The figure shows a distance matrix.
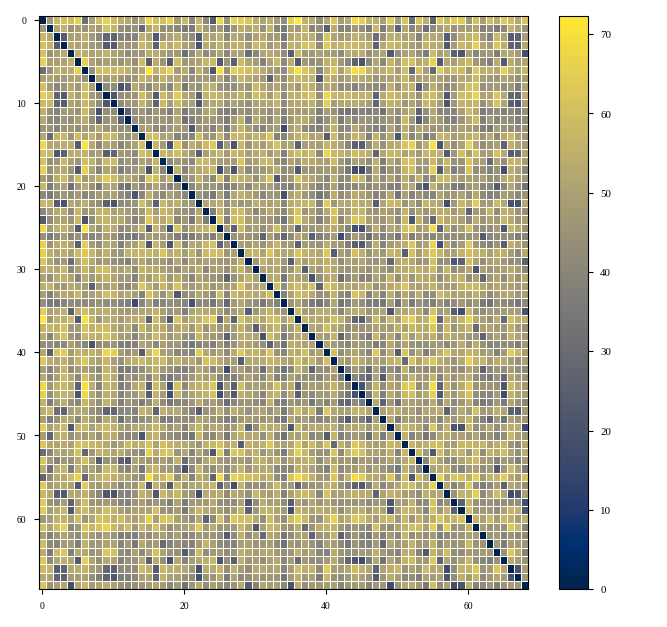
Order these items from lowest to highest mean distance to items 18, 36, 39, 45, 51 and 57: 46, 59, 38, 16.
46, 16, 38, 59
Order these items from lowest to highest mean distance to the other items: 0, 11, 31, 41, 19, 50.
11, 50, 31, 19, 41, 0
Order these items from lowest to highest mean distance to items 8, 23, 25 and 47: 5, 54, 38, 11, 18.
11, 18, 5, 54, 38
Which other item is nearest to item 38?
31
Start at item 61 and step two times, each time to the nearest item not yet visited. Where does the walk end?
37
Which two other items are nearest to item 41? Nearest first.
28, 51
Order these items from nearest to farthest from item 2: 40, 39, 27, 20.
39, 20, 27, 40
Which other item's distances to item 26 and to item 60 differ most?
42
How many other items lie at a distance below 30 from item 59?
6
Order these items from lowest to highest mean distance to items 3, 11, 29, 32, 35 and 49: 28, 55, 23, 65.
65, 23, 28, 55
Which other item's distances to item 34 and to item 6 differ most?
13
